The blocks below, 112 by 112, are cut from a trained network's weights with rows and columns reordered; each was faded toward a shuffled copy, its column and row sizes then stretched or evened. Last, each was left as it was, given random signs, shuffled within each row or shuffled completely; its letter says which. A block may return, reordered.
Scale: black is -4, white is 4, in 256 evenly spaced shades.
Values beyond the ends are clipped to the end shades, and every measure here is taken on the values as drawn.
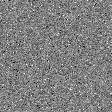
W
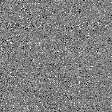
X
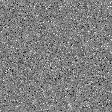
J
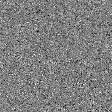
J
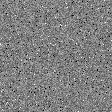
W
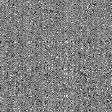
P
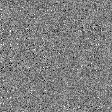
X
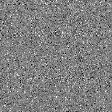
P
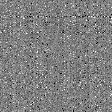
P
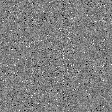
X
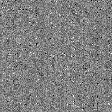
P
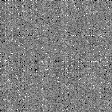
P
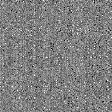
P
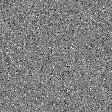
J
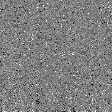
P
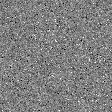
W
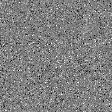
X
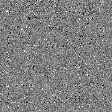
X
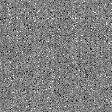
P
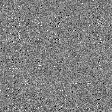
X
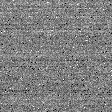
J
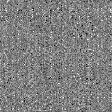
P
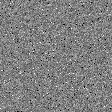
W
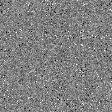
X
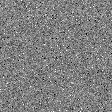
W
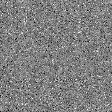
J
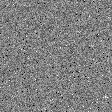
W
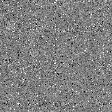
X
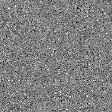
X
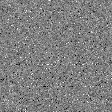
J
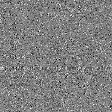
P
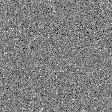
J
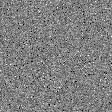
W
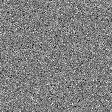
W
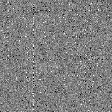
P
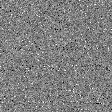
J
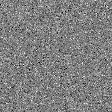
J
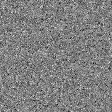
W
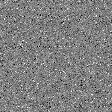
J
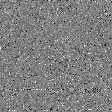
J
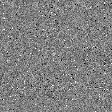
X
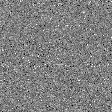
J
